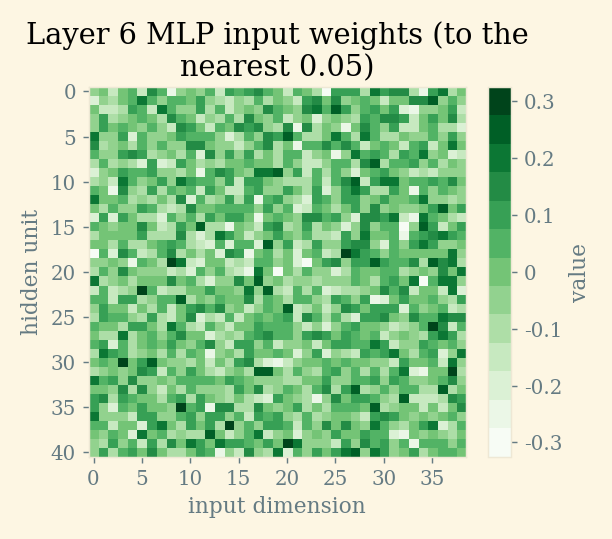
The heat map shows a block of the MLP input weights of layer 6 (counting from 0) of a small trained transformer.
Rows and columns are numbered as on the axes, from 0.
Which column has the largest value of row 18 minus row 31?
26
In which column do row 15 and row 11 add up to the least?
14
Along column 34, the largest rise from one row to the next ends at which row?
1
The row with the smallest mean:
20
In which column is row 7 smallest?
25
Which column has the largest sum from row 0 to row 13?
29
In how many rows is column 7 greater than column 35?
8
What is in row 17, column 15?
0.05
